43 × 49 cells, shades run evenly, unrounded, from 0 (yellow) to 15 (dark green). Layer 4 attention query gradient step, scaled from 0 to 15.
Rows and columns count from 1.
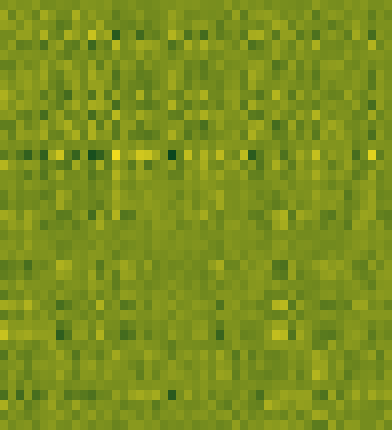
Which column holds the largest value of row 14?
47
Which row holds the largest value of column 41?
40
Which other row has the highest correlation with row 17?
10
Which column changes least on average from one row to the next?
21
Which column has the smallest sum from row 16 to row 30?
15
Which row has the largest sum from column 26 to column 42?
4
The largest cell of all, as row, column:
16, 22
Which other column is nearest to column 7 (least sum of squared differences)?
39
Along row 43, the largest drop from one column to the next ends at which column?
42
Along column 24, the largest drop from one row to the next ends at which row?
5
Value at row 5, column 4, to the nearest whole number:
9
